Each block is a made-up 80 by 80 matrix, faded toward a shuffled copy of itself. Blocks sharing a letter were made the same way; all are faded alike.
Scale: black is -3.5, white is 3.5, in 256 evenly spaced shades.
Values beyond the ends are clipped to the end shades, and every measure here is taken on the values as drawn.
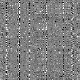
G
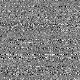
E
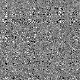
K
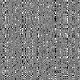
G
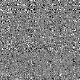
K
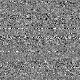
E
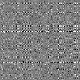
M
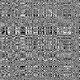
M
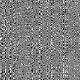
G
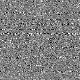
E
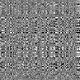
M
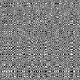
M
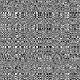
M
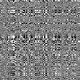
M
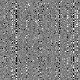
G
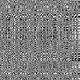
M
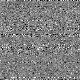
E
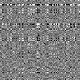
M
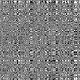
M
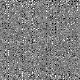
K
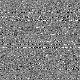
E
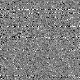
K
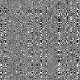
G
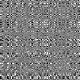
M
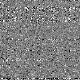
K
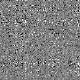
K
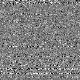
E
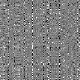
G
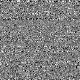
E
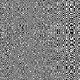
G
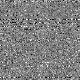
E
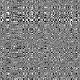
M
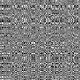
M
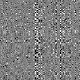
G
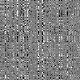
G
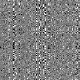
G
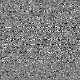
E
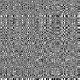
M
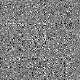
K
